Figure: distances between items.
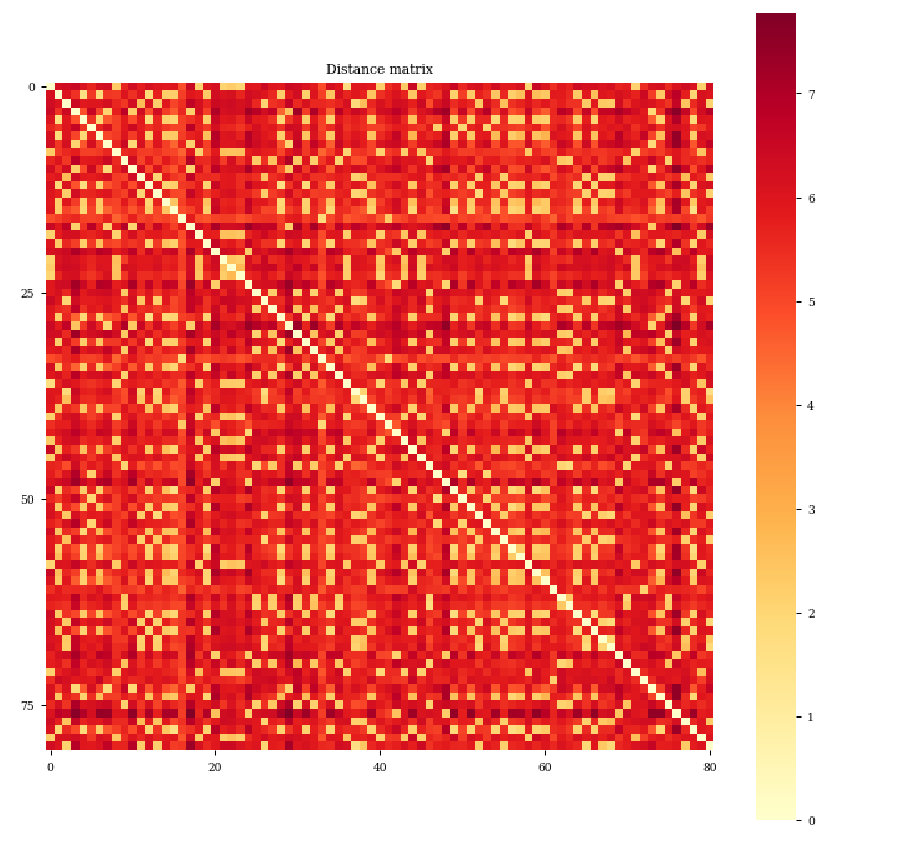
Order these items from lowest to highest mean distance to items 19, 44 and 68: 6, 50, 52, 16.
6, 52, 16, 50
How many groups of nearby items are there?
9
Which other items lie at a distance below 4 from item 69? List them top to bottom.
20, 24, 42, 48, 76
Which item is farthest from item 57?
76
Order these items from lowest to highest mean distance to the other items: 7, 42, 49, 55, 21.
49, 55, 21, 7, 42
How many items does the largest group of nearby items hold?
23
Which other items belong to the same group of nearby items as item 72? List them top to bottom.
61
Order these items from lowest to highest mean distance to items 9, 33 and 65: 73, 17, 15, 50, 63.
63, 15, 50, 73, 17
